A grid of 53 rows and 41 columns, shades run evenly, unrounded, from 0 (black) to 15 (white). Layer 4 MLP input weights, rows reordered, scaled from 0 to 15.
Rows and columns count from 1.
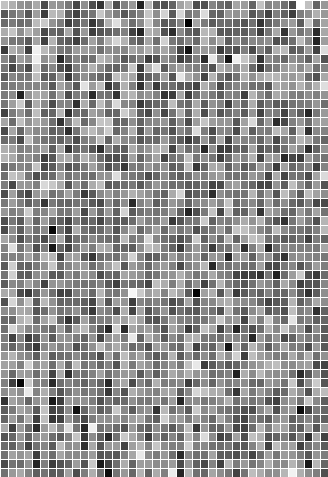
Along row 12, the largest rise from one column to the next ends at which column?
11
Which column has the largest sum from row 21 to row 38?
2
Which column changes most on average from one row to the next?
39
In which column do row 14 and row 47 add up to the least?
8
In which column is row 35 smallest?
40
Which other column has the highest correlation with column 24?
33
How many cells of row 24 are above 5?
36
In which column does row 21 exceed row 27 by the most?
6
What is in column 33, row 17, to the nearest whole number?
5
